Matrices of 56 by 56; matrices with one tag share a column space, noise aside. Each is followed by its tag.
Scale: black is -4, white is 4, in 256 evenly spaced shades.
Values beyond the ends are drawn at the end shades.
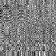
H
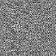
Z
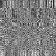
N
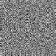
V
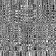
H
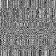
N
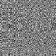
V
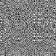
V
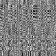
H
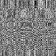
N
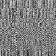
N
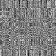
N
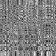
H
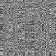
Z
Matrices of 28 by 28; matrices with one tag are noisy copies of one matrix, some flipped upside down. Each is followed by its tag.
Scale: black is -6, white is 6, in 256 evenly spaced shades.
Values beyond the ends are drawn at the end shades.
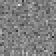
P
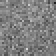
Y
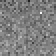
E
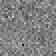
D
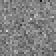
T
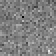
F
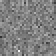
P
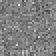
P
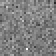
Y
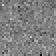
T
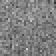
Y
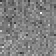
E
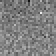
E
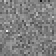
T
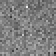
Y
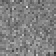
Y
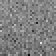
E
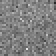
Y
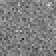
F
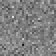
D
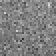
F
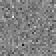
D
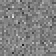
D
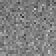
F
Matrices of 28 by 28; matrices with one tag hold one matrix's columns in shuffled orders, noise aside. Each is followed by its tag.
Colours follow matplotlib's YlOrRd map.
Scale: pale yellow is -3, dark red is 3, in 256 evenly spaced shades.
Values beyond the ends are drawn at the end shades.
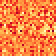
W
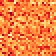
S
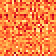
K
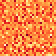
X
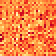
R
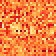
W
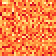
S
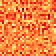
K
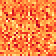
R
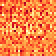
W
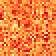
R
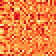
K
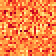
W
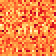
W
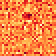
K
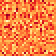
K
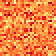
S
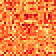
K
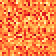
S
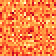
S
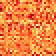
K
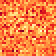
W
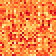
R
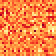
W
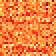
X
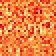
W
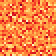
X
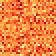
X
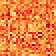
R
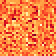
R
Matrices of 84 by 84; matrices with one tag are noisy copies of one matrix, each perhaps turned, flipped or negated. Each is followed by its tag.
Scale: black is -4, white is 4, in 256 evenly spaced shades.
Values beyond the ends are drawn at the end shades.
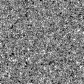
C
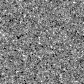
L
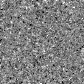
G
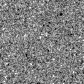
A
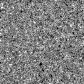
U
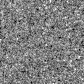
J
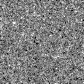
A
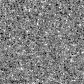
J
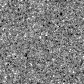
A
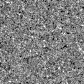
L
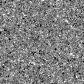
C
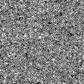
A
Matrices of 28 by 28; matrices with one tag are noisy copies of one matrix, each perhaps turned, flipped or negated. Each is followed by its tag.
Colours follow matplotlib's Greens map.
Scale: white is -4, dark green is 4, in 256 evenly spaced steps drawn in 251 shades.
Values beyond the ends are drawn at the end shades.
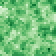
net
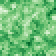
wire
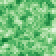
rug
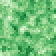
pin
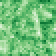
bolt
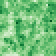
bolt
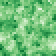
net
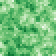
wire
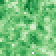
pin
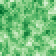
wire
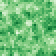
pin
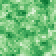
net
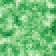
rug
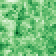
bolt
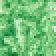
bolt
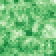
pin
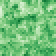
bolt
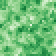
wire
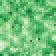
wire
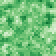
rug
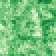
bolt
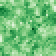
net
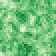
pin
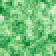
wire
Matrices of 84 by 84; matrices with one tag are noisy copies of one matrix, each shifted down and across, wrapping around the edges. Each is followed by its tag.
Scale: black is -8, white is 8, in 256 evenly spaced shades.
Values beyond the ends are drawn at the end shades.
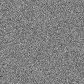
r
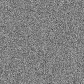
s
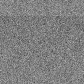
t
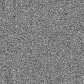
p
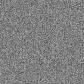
p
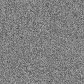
s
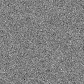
r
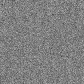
s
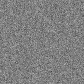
s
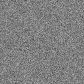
r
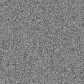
s
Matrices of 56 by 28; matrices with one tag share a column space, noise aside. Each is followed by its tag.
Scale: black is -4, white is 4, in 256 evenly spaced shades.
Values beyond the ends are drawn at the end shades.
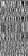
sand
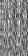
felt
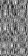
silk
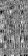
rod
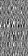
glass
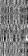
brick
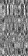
silk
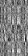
brick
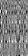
rod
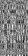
rod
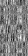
brick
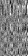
silk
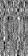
sand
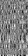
rod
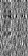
felt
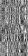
brick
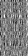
felt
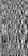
rod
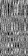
silk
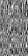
silk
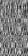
silk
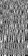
rod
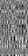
rod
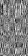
silk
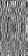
sand
